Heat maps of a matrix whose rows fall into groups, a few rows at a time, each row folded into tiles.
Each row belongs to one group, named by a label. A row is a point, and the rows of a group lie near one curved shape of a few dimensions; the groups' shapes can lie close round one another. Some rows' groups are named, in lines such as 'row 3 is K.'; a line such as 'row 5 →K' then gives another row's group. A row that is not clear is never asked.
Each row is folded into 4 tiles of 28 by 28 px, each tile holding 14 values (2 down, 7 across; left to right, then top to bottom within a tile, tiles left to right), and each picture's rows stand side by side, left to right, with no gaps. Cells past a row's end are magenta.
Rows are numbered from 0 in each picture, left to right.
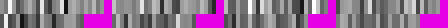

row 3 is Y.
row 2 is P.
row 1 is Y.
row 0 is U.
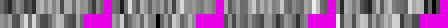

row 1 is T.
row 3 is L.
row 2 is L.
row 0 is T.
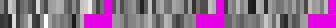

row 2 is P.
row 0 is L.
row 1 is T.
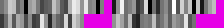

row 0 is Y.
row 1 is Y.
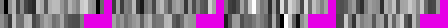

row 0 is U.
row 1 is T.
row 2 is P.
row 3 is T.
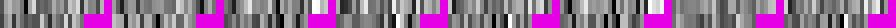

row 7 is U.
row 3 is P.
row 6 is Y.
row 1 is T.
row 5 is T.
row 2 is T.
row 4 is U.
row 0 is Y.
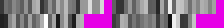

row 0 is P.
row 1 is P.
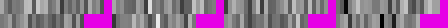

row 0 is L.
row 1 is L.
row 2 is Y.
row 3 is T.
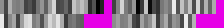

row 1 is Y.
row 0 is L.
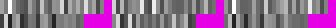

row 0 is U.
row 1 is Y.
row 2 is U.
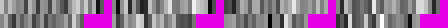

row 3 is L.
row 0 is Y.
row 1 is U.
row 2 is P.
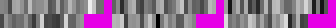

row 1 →T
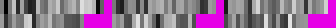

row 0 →U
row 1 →T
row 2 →Y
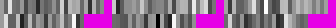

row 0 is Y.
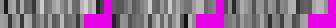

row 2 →T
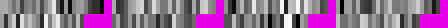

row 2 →T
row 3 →L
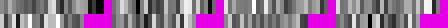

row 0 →L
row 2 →Y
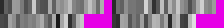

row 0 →P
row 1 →P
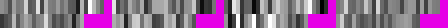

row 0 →P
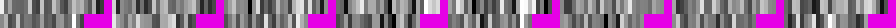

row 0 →Y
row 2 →Y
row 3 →T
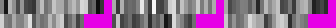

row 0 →L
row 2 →L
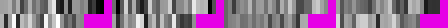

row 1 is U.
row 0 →L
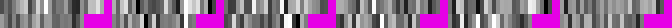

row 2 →T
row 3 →L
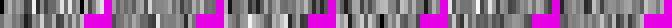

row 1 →L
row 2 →L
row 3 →T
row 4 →Y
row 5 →P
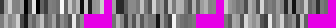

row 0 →Y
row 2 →L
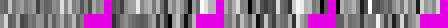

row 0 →Y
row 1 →T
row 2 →Y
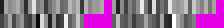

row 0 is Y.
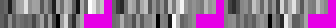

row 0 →T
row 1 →P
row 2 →P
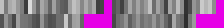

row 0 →Y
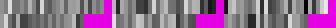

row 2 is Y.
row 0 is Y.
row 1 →L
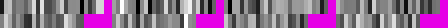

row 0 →Y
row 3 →L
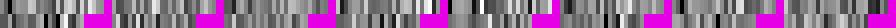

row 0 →T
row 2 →T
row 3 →U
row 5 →P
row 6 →T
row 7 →L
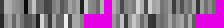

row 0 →Y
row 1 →L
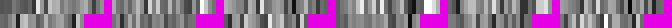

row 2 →L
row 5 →L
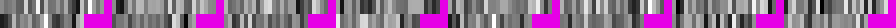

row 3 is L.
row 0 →P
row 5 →P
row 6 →U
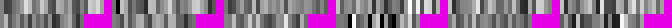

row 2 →T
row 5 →U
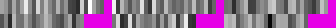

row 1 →Y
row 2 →T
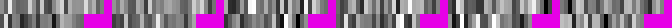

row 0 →U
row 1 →L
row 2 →P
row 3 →T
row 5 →T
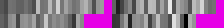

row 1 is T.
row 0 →T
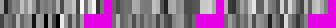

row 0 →U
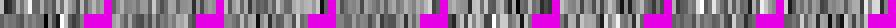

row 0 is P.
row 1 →Y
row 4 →L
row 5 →L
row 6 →P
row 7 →U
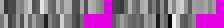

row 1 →P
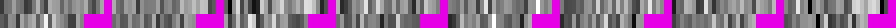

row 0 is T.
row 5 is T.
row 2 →U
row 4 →P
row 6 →P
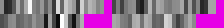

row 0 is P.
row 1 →T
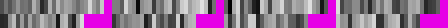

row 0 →P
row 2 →U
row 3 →L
